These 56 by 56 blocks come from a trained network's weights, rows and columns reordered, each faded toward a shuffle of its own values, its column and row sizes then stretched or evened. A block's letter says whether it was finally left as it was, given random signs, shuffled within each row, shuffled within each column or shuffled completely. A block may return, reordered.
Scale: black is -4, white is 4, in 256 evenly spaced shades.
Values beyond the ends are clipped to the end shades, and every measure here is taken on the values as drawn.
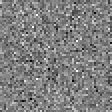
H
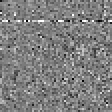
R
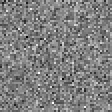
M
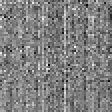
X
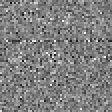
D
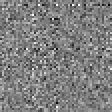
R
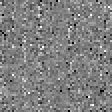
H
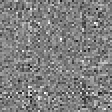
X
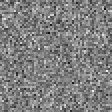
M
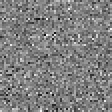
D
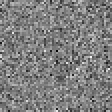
R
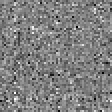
R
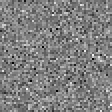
M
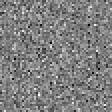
H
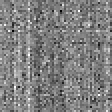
X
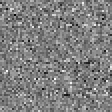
D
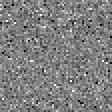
M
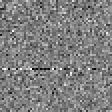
D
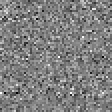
D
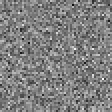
H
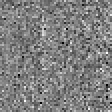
H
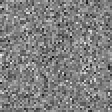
H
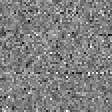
D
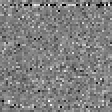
D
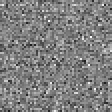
D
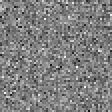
M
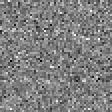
D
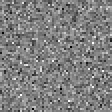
M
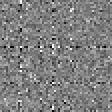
X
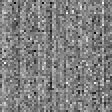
H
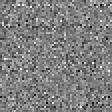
D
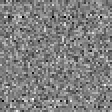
D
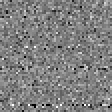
D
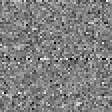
D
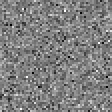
M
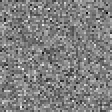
M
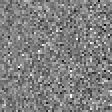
H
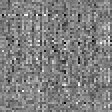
X
